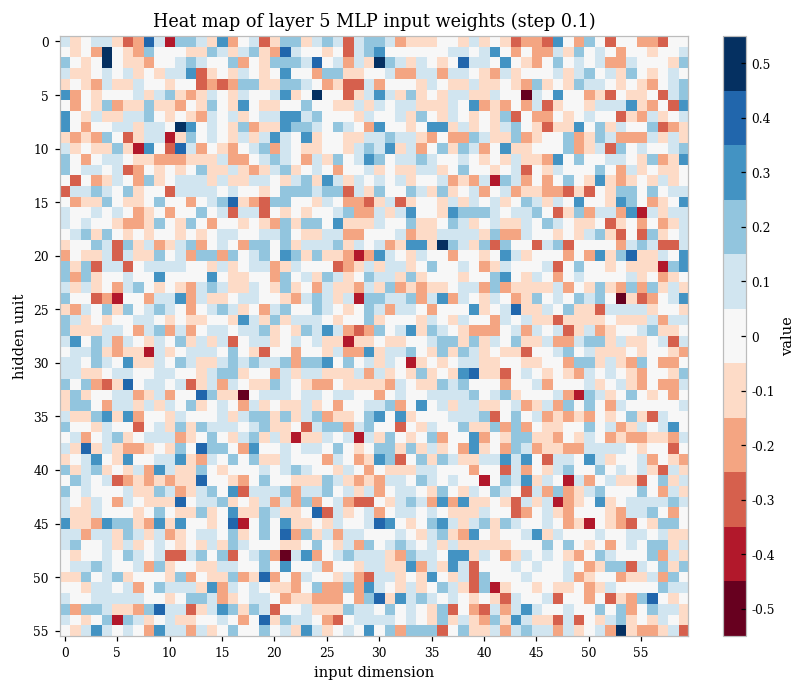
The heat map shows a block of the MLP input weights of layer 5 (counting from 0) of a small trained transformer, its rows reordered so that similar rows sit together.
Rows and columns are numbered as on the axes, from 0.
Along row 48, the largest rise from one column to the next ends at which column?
22
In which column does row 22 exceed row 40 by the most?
42
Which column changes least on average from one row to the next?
18
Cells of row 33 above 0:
25
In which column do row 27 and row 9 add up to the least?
10
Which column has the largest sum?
21
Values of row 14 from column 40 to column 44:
-0.2 0 0.1 -0.2 -0.1
